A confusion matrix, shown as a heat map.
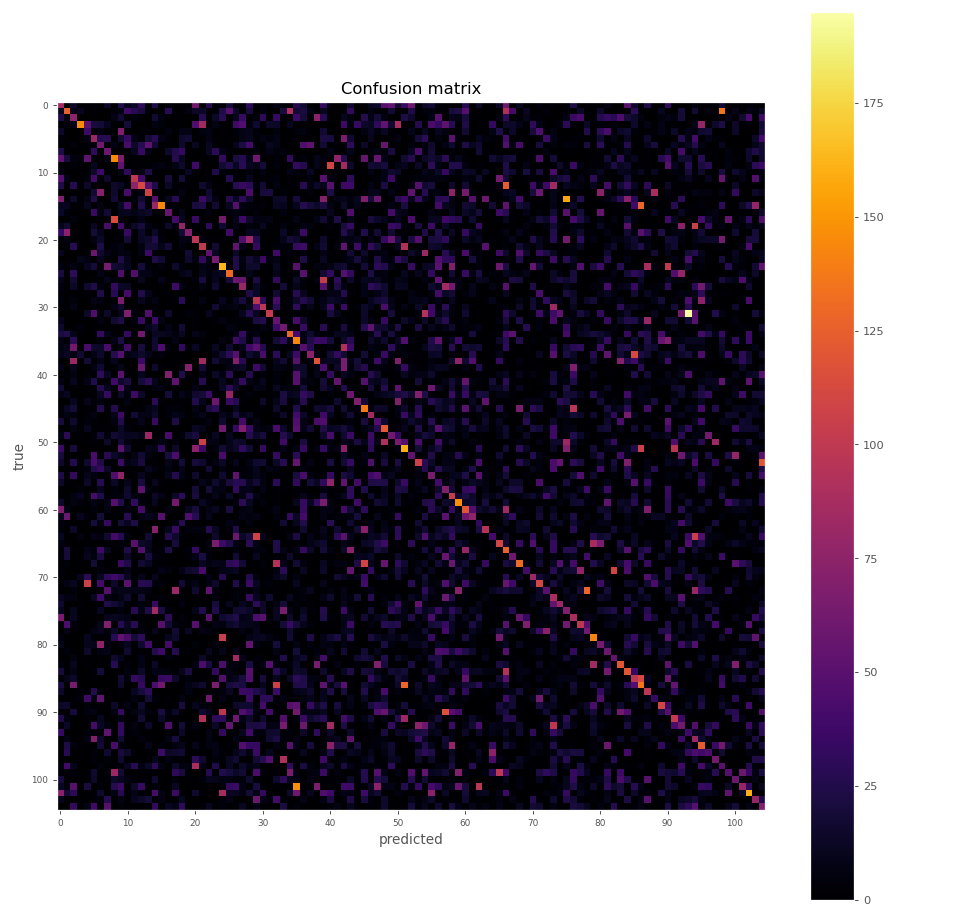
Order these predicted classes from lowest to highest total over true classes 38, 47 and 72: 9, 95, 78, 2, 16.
16, 9, 95, 2, 78
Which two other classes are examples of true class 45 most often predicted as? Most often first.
76, 68
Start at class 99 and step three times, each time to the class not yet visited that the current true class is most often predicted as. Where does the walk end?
24
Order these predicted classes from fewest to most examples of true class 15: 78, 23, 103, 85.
78, 23, 85, 103
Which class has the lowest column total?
3
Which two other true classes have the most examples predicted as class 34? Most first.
1, 99
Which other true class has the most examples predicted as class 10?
31
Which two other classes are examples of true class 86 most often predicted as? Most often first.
51, 32
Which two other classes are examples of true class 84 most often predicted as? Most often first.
66, 81
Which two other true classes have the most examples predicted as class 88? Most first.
13, 71
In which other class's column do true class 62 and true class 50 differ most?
21
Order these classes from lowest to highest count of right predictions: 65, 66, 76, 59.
76, 65, 66, 59
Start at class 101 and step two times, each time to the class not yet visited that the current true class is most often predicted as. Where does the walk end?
90
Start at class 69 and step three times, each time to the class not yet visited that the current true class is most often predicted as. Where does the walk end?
39
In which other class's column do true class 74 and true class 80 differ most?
6
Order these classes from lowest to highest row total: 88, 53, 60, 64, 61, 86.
88, 61, 60, 64, 53, 86
